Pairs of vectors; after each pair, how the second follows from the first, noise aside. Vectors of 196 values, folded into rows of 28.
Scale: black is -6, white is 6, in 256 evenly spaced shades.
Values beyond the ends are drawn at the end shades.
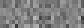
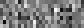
wrapped around, scaled up.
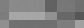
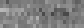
reversed, negated, partly zeroed.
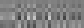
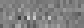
partly zeroed.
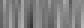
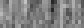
reversed.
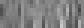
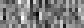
wrapped around, scaled up.
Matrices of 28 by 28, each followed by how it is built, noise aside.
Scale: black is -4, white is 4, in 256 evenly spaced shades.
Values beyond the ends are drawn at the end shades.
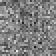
blocks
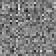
low rank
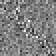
banded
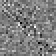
banded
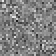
banded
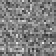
blocks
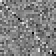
diagonal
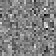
low rank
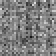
blocks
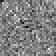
diagonal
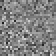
lower triangular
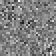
block diagonal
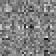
low rank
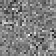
block diagonal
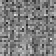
blocks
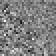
lower triangular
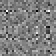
low rank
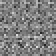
repeating columns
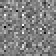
low rank
